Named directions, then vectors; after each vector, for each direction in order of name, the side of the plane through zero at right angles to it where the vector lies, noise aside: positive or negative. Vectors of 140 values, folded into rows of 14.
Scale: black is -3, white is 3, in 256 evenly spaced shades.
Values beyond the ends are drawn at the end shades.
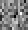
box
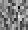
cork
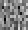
negative, positive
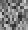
negative, negative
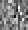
positive, negative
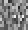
negative, positive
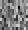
negative, positive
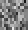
positive, positive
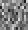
positive, positive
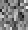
negative, negative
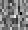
negative, positive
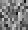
positive, positive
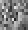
positive, positive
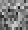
positive, positive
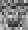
negative, negative
